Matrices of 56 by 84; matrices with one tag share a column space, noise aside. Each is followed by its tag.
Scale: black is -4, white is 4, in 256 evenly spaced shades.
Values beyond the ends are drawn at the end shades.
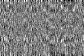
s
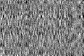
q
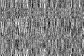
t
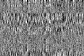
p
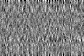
s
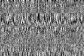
p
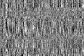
t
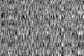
q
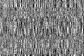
t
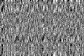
s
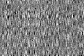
q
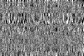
p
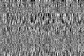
p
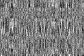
t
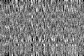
s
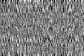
s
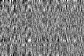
s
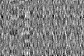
q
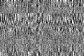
p
